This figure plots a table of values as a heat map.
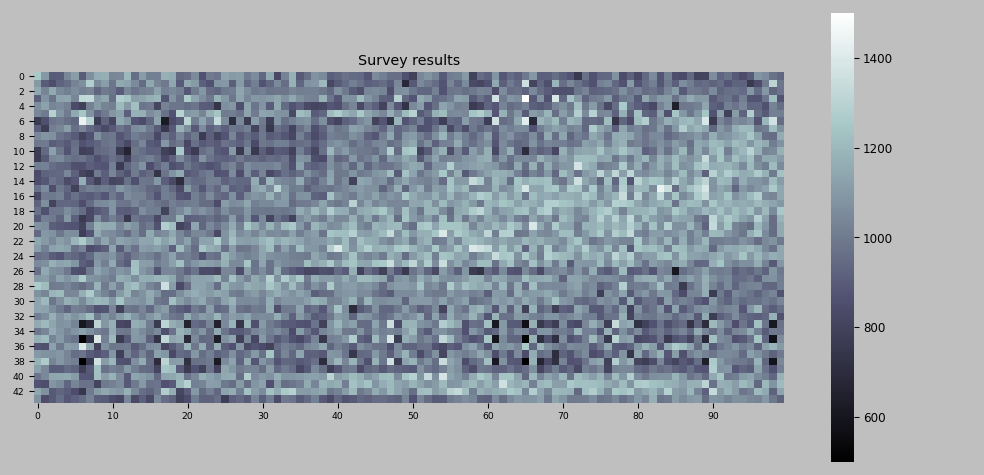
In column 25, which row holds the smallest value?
43
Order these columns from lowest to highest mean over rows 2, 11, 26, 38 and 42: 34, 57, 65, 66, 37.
65, 37, 34, 57, 66
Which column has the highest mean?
78
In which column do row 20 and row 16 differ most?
89
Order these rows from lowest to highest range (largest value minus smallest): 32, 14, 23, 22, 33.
22, 32, 23, 14, 33
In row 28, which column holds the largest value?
17
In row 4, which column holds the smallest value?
85
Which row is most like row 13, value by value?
19
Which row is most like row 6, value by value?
36
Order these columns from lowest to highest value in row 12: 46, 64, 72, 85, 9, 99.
9, 46, 99, 64, 85, 72
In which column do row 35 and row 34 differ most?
6
